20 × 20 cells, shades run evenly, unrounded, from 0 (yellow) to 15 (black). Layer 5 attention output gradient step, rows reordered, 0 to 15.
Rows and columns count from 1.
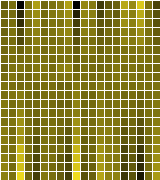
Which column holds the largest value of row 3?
3
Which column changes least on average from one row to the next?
19
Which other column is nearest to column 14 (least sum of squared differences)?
1
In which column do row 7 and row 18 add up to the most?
18
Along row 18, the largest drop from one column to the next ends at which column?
10
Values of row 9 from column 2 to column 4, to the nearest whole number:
7 8 8
